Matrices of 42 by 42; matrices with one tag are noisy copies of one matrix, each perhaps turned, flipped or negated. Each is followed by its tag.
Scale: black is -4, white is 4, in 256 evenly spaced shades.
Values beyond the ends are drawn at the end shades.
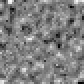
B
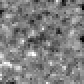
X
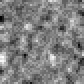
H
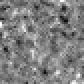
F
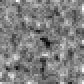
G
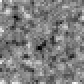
G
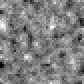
H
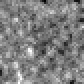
X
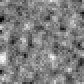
H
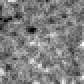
X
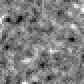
F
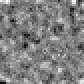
B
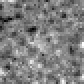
X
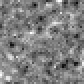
F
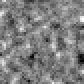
H
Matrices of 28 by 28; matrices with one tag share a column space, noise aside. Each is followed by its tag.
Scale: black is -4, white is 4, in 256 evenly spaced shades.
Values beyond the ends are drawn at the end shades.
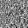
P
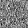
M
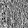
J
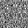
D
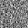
D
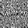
P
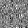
D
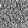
M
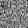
P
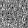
M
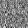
P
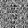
D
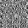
D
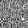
M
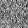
D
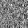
D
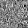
M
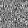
M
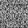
D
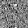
D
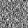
M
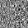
M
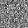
D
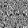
P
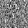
D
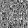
J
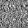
M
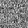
D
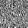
P
